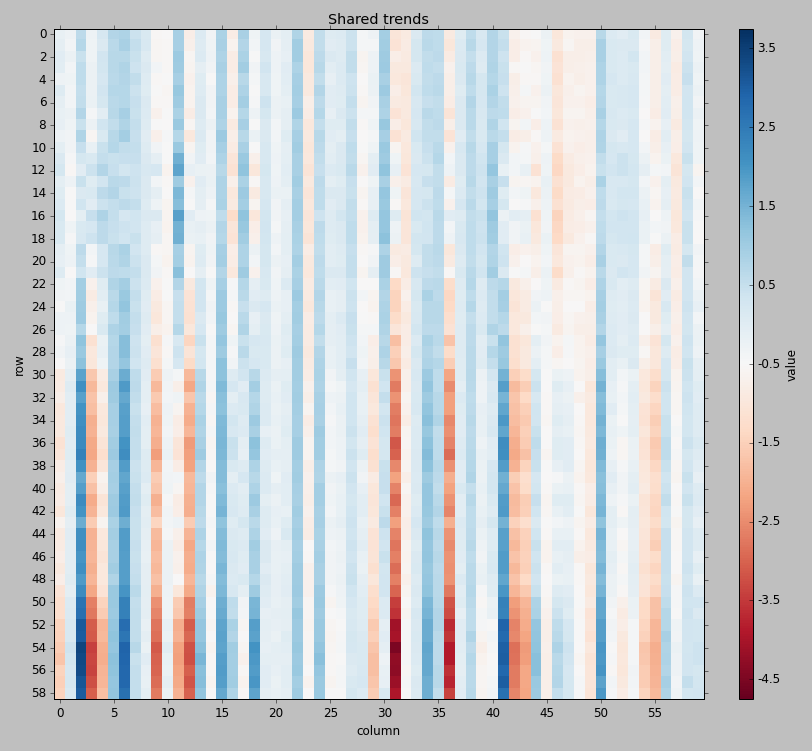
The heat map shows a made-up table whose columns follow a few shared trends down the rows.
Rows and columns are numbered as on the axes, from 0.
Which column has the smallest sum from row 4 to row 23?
46
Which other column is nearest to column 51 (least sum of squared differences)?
53
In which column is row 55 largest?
2
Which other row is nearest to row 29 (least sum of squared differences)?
27
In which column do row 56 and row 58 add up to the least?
31
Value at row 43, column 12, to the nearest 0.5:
-1.5
